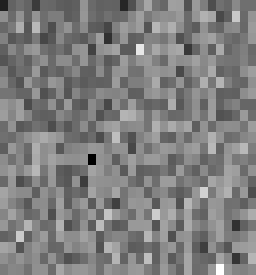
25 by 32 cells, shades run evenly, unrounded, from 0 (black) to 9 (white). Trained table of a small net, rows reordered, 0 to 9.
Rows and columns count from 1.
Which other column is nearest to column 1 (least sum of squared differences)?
17
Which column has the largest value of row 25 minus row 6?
28
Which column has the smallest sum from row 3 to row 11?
14
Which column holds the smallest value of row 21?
30
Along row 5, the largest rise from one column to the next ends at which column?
18
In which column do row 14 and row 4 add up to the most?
27
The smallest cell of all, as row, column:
15, 12
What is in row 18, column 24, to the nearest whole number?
4
